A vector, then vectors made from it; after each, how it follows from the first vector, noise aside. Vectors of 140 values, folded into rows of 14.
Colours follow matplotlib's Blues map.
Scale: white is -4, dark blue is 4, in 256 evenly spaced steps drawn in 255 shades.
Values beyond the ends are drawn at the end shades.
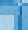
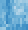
reversed, shrunk.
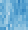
reversed, negated, shrunk.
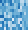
sign-scrambled.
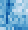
reversed.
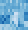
wrapped around, negated, partly zeroed.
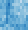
reversed, shrunk.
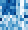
wrapped around, negated, scaled up.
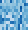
sign-scrambled.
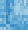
reversed, shrunk.
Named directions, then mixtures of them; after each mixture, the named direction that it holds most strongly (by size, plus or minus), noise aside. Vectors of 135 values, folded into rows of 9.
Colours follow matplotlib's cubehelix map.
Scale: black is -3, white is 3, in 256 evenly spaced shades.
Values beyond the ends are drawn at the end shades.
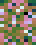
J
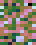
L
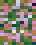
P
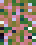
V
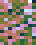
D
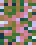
L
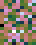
P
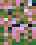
D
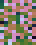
V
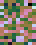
L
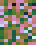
J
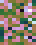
V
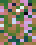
J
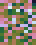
D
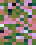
L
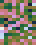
V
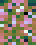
J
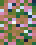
J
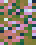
D
